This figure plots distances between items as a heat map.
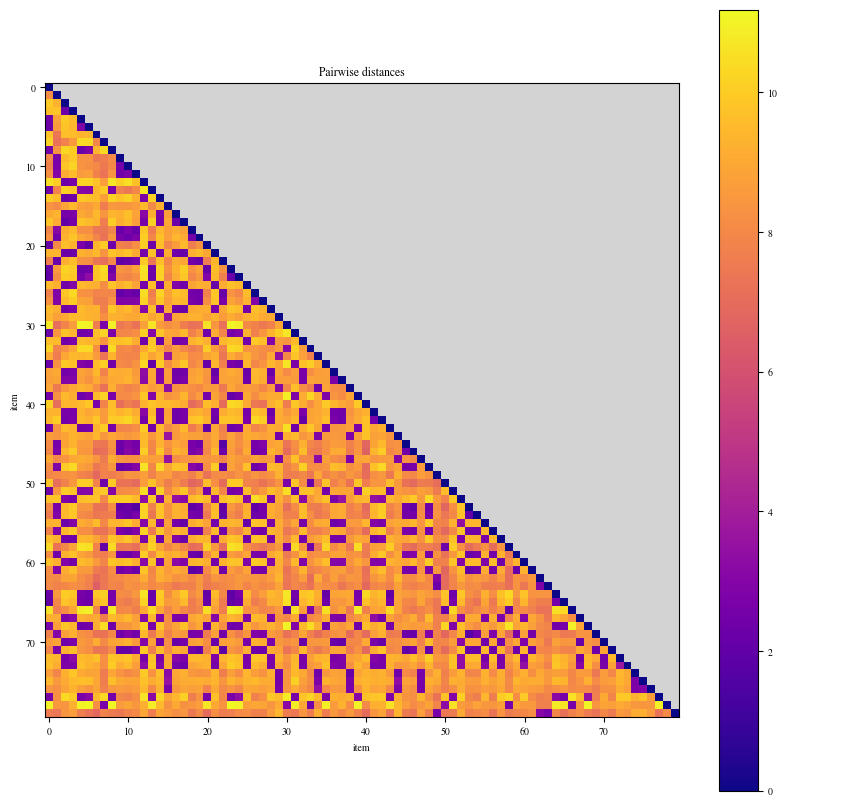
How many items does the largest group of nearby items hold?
22
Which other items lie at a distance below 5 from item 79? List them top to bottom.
49, 62, 63
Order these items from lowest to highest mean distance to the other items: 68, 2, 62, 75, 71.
71, 2, 68, 62, 75
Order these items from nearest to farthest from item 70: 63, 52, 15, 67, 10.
67, 52, 63, 15, 10
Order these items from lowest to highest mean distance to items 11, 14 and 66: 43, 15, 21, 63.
21, 63, 15, 43
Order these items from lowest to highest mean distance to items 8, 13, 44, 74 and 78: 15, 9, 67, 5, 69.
15, 5, 69, 9, 67
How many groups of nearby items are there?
7
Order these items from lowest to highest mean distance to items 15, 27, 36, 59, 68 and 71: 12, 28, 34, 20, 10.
10, 20, 34, 28, 12
